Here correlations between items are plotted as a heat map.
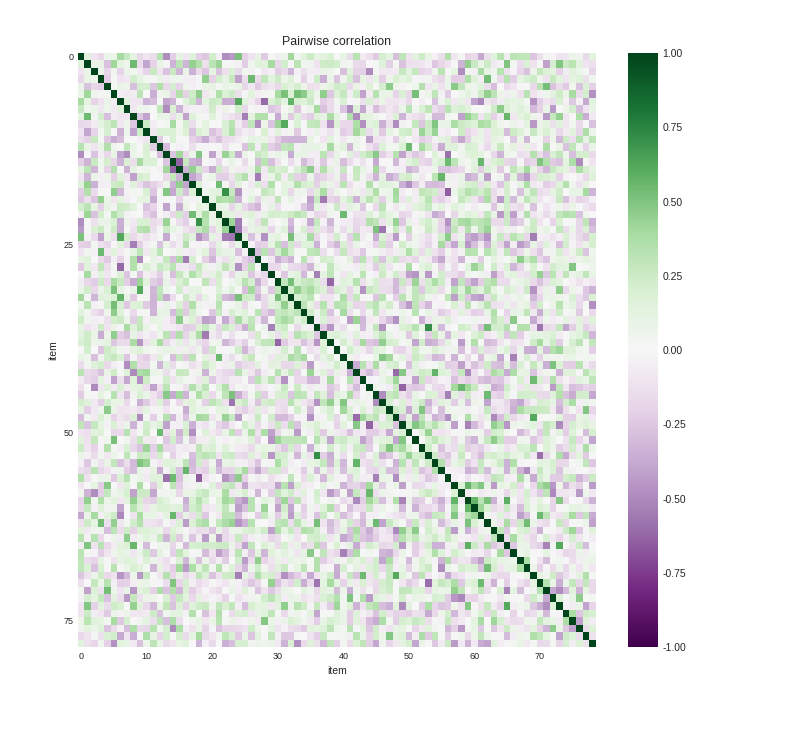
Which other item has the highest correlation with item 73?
65
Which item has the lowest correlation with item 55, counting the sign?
68
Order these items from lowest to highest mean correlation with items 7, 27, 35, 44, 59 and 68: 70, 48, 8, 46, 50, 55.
55, 46, 70, 50, 48, 8
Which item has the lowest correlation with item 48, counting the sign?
42
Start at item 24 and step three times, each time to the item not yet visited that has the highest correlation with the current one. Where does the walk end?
30
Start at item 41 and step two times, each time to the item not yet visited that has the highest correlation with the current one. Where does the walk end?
76
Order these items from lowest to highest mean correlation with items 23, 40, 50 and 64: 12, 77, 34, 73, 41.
41, 77, 73, 34, 12
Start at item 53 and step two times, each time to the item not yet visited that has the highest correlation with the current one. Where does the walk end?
62
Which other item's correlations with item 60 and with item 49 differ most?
59
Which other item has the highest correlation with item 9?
31
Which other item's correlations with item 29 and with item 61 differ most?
14
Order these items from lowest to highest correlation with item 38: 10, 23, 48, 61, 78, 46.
23, 10, 61, 48, 78, 46
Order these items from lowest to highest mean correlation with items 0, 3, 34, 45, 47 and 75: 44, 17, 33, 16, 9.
16, 44, 9, 17, 33
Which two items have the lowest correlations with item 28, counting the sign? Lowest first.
6, 24
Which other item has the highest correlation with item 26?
3
